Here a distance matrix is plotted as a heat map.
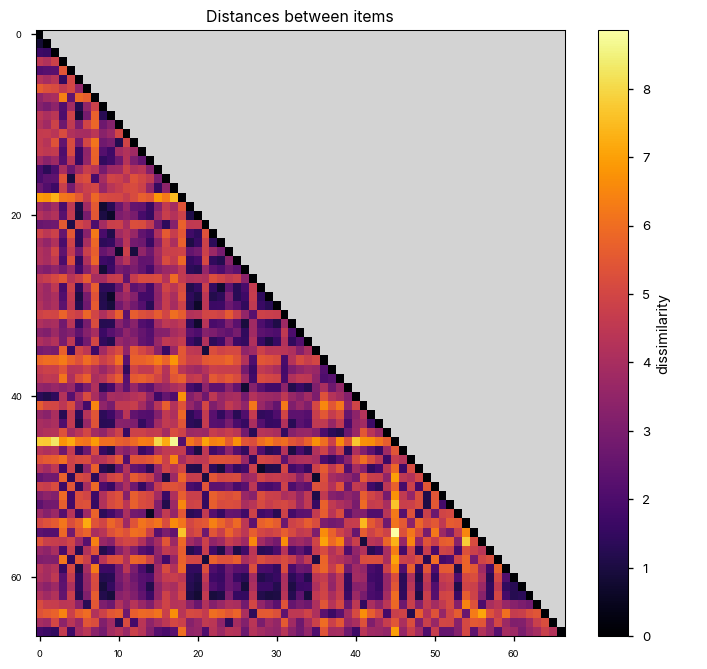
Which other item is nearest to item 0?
1
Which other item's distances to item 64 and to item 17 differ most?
47
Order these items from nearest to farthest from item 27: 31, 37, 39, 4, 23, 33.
37, 31, 39, 33, 4, 23
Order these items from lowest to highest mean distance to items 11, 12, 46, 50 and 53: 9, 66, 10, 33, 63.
9, 33, 10, 63, 66
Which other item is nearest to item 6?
63
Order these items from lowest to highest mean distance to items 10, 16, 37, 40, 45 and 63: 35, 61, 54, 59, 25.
61, 35, 59, 25, 54
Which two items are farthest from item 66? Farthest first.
45, 18
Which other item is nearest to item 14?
53
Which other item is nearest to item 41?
56
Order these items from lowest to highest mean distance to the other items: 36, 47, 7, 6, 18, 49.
49, 6, 47, 7, 36, 18
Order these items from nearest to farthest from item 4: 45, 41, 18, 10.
10, 41, 18, 45
